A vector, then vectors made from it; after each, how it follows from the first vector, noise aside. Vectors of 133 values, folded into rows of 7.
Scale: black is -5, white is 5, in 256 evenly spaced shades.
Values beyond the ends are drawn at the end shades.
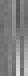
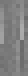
wrapped around, shrunk.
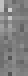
reversed, partly zeroed.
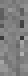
wrapped around, negated, partly zeroed.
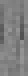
wrapped around, negated, shrunk.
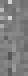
reversed, partly zeroed.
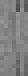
wrapped around, negated, shrunk.
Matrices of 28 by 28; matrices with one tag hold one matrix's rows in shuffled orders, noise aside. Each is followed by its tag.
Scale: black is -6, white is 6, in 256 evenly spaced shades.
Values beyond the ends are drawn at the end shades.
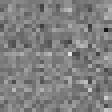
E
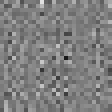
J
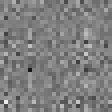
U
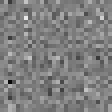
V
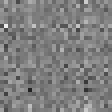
U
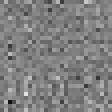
V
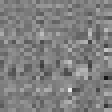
E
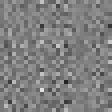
J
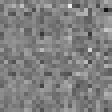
E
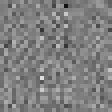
J
